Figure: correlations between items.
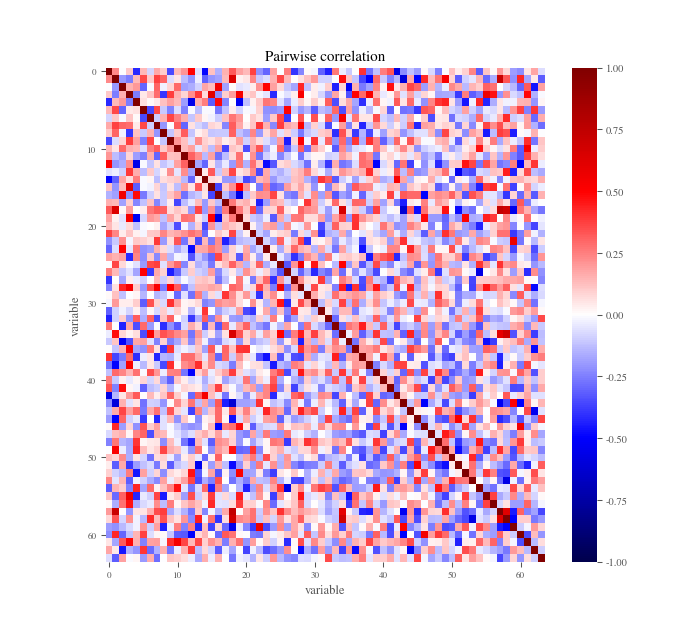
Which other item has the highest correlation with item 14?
42
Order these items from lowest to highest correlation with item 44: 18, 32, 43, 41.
43, 32, 41, 18
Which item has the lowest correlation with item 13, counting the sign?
51
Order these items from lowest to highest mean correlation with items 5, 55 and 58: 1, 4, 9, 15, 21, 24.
24, 4, 9, 21, 1, 15
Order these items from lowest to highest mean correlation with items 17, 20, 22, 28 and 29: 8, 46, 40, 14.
8, 14, 40, 46
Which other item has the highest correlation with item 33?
37
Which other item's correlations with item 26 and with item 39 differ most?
54
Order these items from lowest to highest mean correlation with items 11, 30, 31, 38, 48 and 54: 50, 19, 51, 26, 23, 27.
26, 51, 50, 23, 19, 27
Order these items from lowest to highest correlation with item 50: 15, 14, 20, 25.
14, 25, 15, 20
